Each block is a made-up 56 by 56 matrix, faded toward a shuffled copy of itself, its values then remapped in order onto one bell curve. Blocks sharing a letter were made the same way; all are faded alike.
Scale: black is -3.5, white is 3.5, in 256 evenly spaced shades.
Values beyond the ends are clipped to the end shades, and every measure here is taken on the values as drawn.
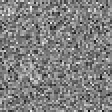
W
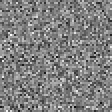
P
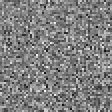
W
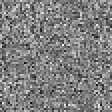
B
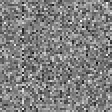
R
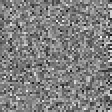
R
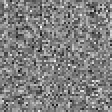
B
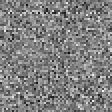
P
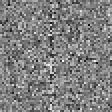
R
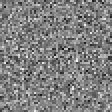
P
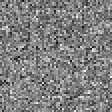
P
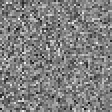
R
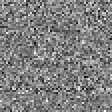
P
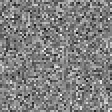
W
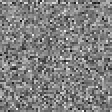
P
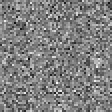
B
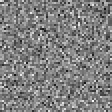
W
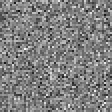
W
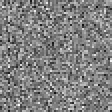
R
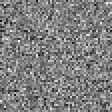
P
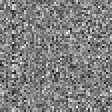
B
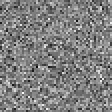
B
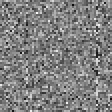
R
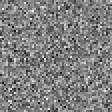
W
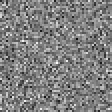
R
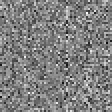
R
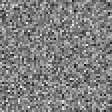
W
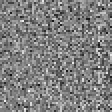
R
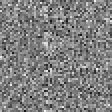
B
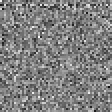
P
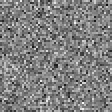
W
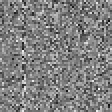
R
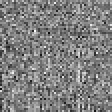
B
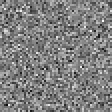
W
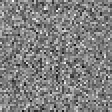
R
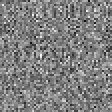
B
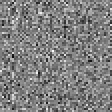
B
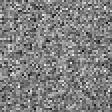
W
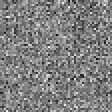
B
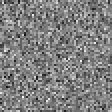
W
